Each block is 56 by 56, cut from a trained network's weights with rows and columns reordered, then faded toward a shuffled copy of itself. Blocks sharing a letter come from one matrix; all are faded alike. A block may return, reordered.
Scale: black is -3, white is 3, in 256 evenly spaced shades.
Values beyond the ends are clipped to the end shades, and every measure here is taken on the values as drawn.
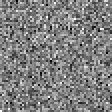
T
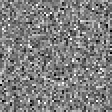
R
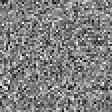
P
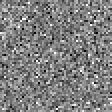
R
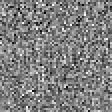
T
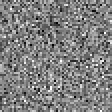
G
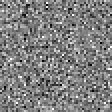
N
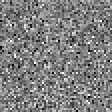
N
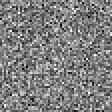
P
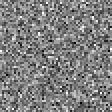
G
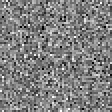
T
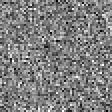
T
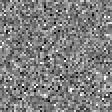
R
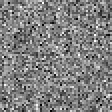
T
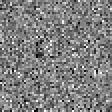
N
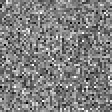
T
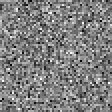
G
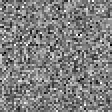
T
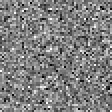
N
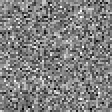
P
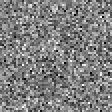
G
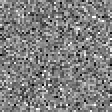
N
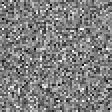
T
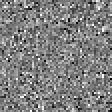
R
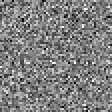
P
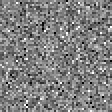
R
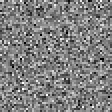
G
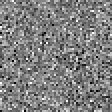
N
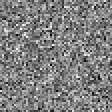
G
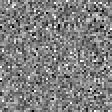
R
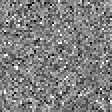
R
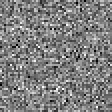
P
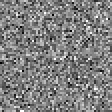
G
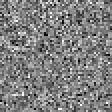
N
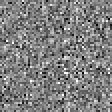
N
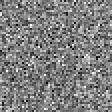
T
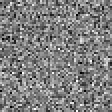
P
